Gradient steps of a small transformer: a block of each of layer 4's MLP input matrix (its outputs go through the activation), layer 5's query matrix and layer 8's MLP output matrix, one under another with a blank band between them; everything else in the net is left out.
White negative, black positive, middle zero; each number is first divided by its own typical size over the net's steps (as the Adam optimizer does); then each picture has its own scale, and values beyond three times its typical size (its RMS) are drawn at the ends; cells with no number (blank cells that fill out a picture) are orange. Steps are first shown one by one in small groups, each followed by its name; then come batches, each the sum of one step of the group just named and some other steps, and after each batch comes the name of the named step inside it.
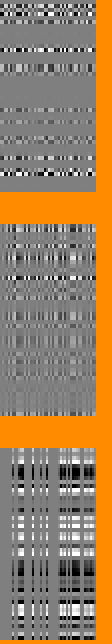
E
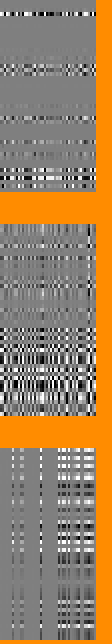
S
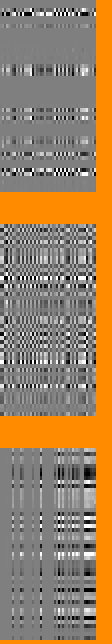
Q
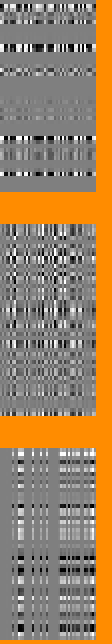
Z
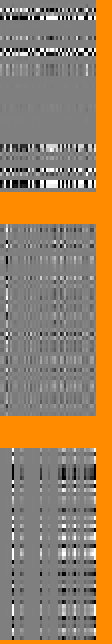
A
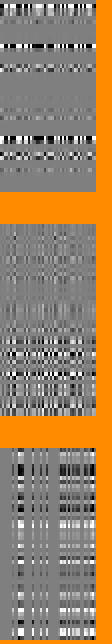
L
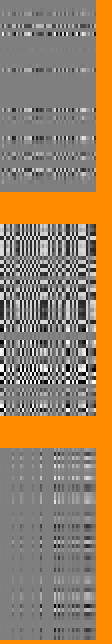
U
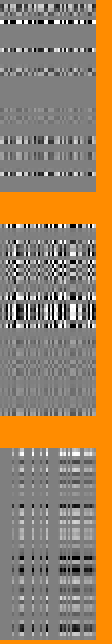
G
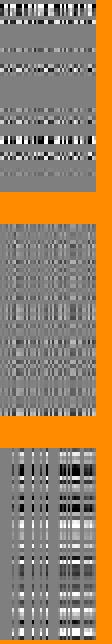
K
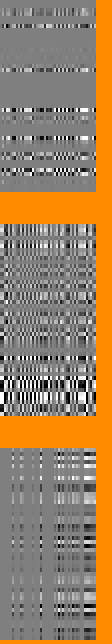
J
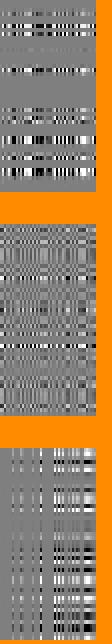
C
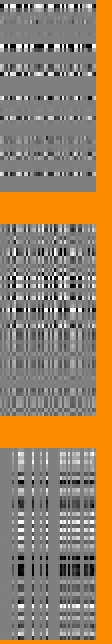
Z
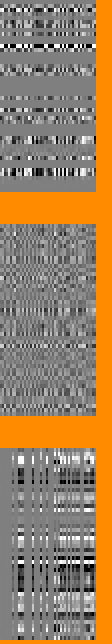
C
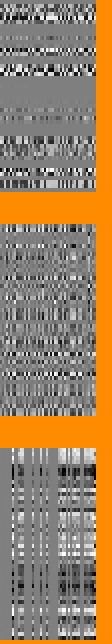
A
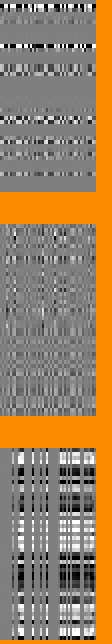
K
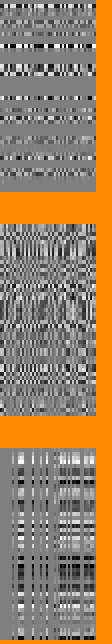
U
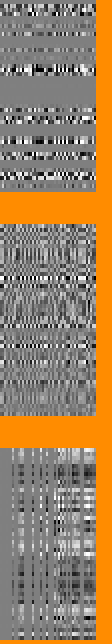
Q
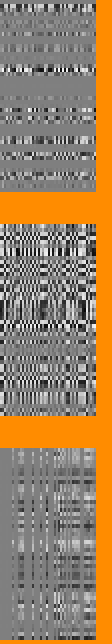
U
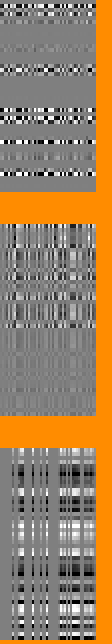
E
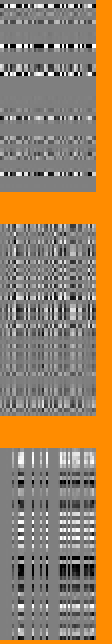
G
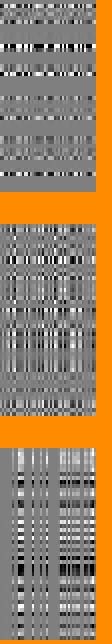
Z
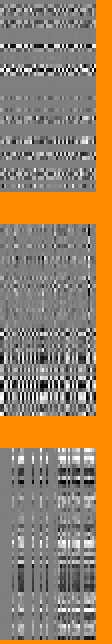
S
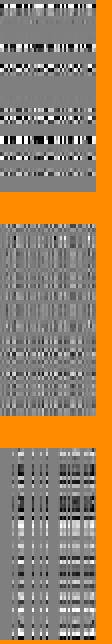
L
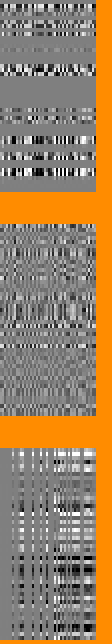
C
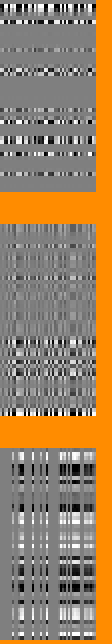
K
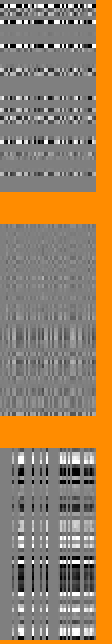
K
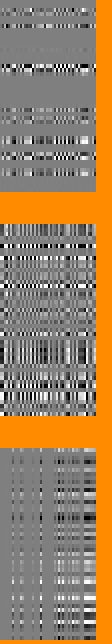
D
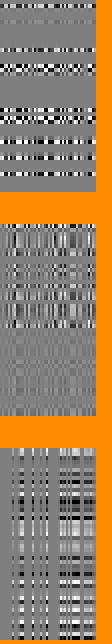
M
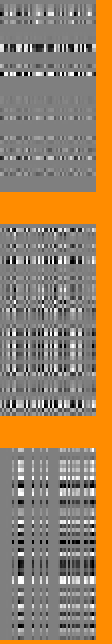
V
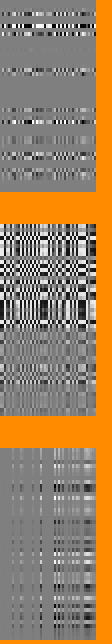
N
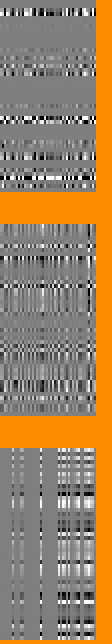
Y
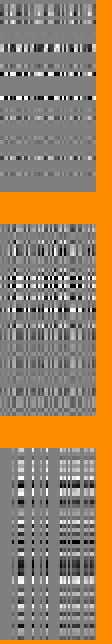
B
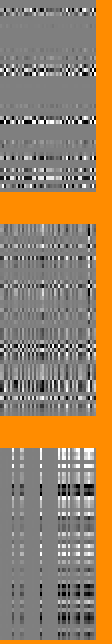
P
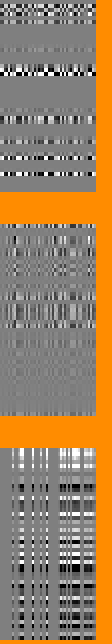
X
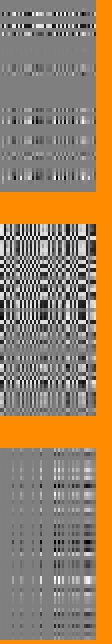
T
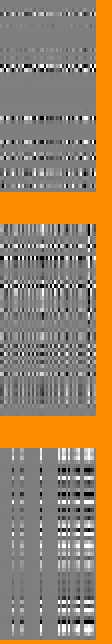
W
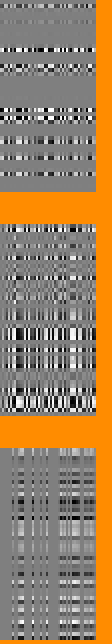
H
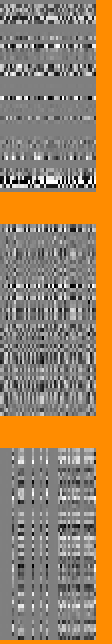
B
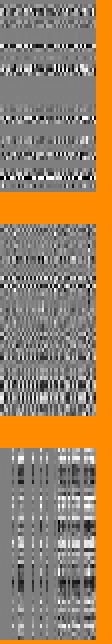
Y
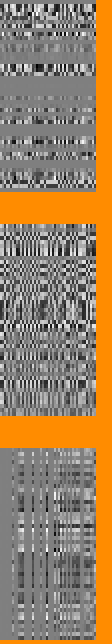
T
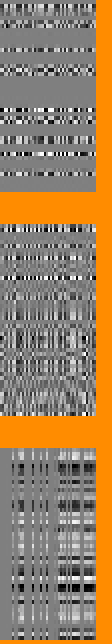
H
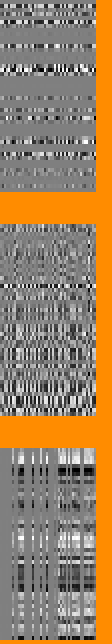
W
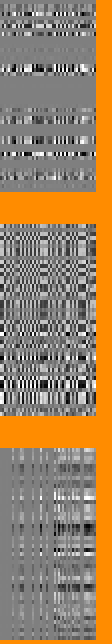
T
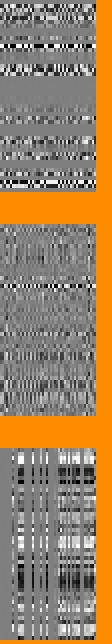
W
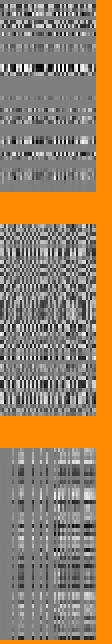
T
